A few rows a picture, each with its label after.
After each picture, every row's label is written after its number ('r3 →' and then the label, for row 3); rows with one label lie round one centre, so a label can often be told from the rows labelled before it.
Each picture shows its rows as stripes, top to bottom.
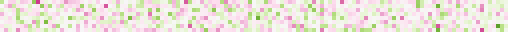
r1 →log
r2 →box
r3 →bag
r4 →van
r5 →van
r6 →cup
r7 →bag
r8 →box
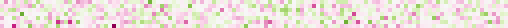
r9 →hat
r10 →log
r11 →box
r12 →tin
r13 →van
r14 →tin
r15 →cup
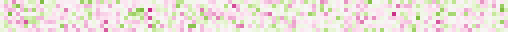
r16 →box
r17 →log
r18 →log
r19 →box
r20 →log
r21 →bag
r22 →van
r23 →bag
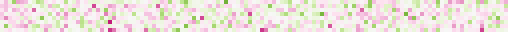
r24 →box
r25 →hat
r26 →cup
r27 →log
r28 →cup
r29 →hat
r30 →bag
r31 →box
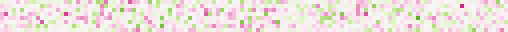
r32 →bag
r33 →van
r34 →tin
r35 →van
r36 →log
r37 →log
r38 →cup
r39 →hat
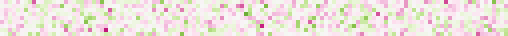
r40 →cup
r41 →van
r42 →hat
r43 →hat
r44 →box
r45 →hat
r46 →box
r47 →bag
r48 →cup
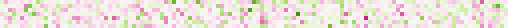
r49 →box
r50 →bag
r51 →hat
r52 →bag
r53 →log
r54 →box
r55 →log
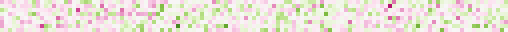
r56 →box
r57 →log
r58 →bag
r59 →bag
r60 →log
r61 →van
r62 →log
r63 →log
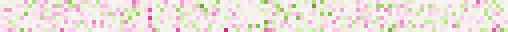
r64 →bag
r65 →bag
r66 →log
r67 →log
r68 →van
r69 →van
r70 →van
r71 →tin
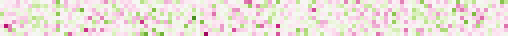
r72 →bag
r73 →hat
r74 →van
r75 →cup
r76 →van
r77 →cup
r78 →box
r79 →van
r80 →tin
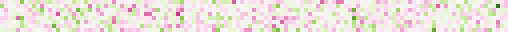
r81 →cup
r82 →bag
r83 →tin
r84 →van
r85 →cup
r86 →cup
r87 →tin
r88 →bag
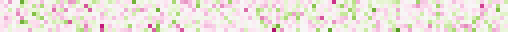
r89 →tin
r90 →box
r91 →bag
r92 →box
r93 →box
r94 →tin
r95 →van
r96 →tin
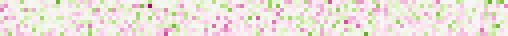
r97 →bag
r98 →van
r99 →cup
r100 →box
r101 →hat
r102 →tin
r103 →bag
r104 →box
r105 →box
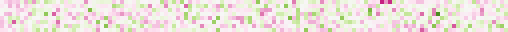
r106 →cup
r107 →log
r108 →box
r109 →box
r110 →van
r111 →hat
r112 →tin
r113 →cup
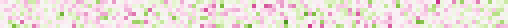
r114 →bag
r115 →tin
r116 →tin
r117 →bag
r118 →cup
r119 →log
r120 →van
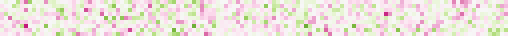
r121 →van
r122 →van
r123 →van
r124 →van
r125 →tin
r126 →bag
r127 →cup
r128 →tin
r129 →bag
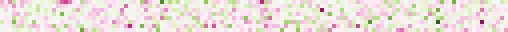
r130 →log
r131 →hat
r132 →box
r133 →cup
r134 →van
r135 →box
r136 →tin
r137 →van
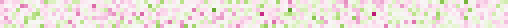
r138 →cup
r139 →bag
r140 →hat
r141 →box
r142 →box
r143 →tin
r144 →van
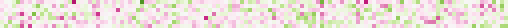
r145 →log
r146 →box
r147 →hat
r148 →box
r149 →tin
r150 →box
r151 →log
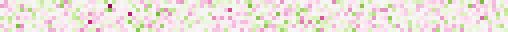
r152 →hat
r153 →hat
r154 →cup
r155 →bag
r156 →box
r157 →van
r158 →log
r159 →box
